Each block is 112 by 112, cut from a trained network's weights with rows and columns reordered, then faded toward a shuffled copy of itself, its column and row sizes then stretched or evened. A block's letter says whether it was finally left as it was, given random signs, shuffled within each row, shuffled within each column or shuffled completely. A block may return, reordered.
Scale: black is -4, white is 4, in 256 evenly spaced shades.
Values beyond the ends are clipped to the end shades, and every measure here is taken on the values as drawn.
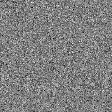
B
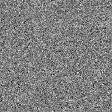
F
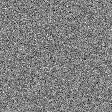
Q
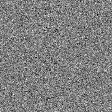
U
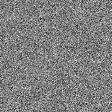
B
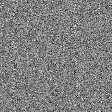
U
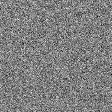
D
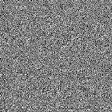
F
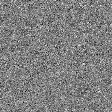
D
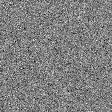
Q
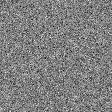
Q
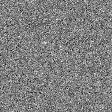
D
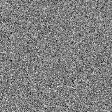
U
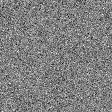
Q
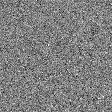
Q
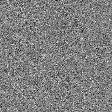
U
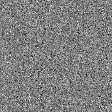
B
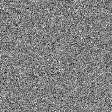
B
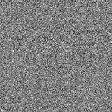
F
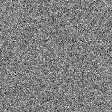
D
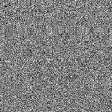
F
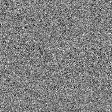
B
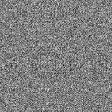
F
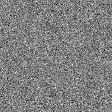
D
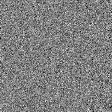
B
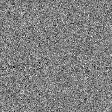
B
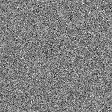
Q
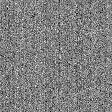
U
